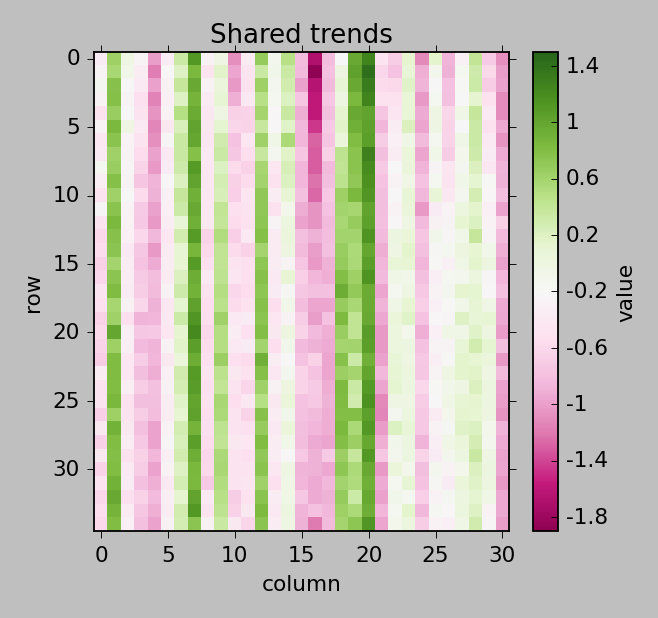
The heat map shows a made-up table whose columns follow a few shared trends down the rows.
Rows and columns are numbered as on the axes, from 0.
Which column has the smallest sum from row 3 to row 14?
16
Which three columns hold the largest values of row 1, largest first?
20, 19, 7
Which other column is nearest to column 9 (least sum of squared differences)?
18
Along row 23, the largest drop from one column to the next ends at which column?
21
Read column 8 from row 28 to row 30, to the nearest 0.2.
-0.6 -0.6 -0.6
